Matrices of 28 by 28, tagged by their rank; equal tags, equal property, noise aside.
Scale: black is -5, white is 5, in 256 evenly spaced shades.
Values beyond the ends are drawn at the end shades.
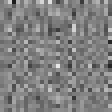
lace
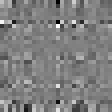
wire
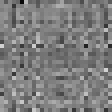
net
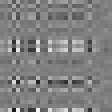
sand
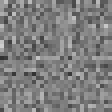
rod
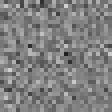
rod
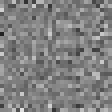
rod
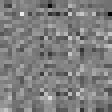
net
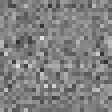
rod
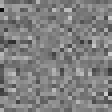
net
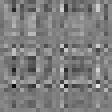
wire
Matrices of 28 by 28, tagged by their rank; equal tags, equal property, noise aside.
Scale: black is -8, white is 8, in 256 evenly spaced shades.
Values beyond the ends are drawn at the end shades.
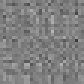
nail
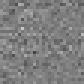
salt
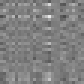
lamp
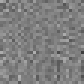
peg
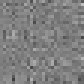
nail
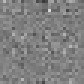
nail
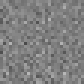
salt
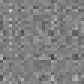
nail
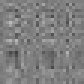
lamp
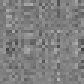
nail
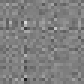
lamp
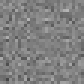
salt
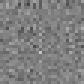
salt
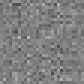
nail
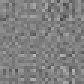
peg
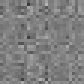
peg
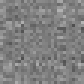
salt
